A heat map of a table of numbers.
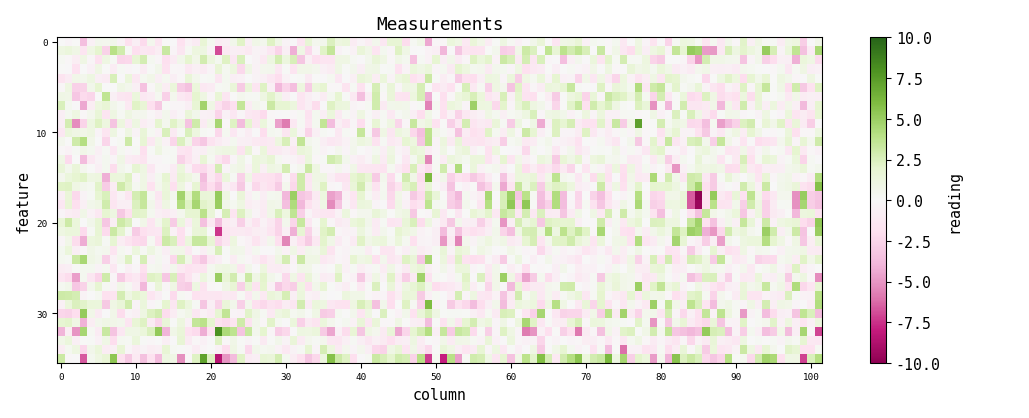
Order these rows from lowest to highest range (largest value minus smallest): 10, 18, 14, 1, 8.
8, 10, 14, 1, 18
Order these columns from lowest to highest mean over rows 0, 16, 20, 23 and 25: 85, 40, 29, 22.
29, 22, 40, 85
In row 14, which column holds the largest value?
53
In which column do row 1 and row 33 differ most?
21
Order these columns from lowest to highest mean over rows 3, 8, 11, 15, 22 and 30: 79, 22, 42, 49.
42, 22, 79, 49
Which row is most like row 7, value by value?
31
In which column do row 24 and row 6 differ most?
49
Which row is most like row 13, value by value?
0
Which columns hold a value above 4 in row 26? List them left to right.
21, 48, 59
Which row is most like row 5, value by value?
27
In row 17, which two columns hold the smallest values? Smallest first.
85, 84
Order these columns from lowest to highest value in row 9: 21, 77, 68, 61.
61, 68, 21, 77
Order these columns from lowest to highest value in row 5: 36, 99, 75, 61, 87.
99, 87, 36, 75, 61
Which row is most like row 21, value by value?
1
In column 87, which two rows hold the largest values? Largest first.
17, 18
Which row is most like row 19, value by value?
2
